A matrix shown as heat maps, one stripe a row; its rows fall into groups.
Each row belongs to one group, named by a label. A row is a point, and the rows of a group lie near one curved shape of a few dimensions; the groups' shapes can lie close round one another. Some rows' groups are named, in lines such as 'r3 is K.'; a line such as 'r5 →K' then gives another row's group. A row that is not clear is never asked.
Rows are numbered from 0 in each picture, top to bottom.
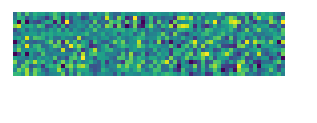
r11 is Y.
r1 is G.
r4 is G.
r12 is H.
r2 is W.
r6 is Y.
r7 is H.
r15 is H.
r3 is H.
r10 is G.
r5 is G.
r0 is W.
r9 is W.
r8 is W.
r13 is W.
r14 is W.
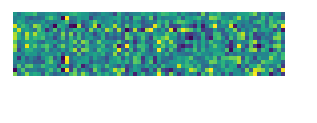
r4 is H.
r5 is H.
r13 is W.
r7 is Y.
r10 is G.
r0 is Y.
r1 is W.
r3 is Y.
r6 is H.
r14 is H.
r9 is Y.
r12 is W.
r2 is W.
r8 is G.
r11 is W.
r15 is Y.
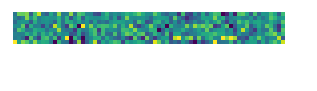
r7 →Y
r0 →W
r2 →H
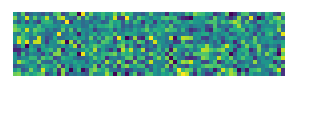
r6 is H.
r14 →W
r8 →G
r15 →H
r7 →W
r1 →G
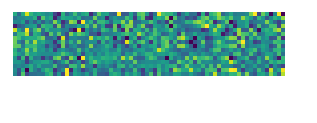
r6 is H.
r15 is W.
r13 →Y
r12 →W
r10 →G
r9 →Y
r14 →W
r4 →G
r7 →H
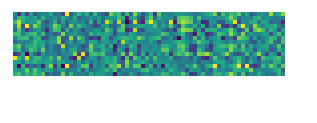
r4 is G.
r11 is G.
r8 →H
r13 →W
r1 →H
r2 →H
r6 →W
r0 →W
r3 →W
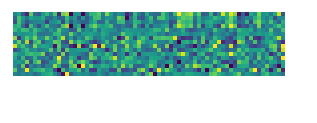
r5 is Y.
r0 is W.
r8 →Y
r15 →W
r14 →Y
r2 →G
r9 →H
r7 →W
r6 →G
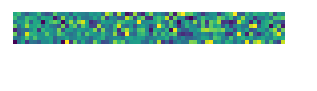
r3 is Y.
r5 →G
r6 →H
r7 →H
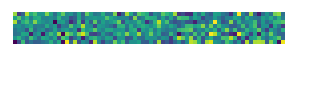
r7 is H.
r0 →G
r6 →W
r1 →G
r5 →W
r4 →G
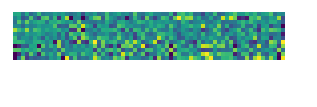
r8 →G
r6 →Y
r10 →G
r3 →Y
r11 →H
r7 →Y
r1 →W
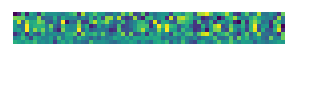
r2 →W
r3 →Y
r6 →W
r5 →G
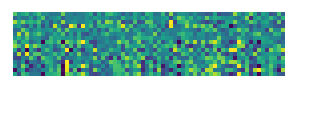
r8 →H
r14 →H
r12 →W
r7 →W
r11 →G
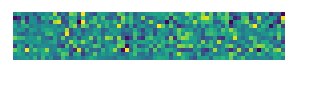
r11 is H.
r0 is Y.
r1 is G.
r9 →G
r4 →W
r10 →W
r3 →Y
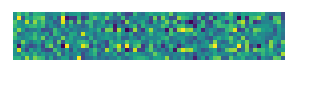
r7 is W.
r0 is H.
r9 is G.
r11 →Y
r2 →H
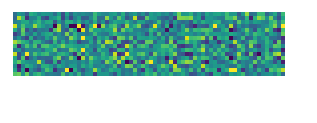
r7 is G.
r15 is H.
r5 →H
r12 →H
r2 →H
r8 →G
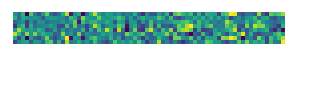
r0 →W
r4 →H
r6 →W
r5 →H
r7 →H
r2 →G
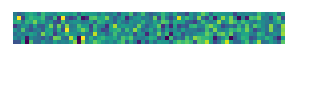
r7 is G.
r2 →H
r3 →H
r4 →W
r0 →G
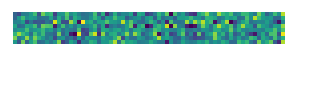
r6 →Y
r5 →Y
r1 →H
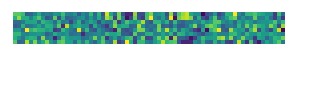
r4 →Y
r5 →G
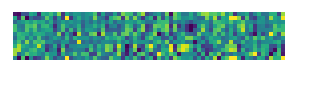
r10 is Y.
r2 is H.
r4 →H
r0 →G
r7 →Y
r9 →H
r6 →H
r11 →W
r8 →H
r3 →H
